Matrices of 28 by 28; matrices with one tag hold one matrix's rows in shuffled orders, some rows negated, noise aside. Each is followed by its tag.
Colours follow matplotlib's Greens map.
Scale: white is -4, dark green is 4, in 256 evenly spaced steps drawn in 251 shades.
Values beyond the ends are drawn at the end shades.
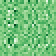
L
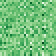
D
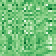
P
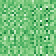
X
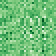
D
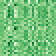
L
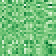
P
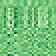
L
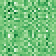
L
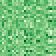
P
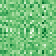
D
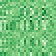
D
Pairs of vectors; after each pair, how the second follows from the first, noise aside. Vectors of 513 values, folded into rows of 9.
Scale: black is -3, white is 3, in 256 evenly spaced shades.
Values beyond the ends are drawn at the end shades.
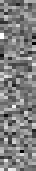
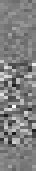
partly zeroed.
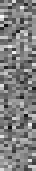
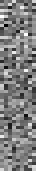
copied.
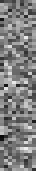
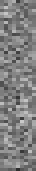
wrapped around, shrunk.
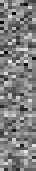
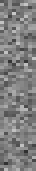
negated, shrunk.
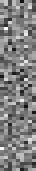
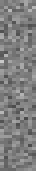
wrapped around, shrunk.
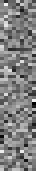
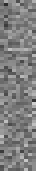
negated, shrunk.
